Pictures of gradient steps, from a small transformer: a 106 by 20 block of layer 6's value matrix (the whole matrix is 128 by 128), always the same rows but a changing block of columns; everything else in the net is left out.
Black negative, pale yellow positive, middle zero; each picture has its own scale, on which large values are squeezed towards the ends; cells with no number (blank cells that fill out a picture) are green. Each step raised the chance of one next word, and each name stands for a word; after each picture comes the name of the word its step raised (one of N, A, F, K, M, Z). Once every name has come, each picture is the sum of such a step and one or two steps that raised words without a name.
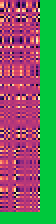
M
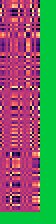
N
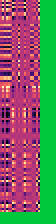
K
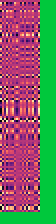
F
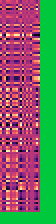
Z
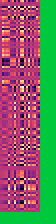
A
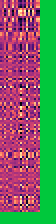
N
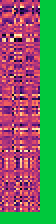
Z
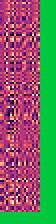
F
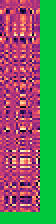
Z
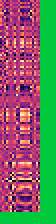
K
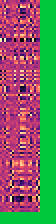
A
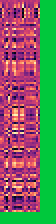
M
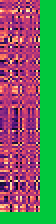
K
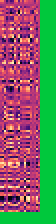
A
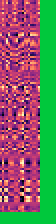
F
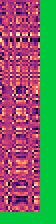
F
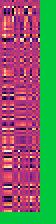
Z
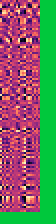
M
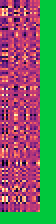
N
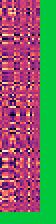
Z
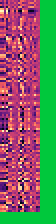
K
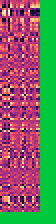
N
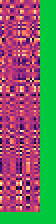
A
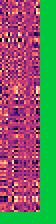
F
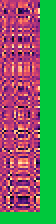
M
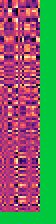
N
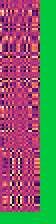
N
